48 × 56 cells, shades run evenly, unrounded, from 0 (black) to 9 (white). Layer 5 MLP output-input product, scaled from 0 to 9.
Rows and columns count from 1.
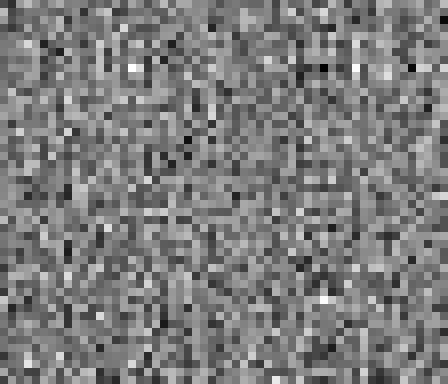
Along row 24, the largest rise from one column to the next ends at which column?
10
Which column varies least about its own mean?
26
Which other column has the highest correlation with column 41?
1
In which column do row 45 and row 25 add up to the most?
56
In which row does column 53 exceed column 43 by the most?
9
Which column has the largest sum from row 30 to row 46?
32
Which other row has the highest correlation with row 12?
15
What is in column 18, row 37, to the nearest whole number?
6
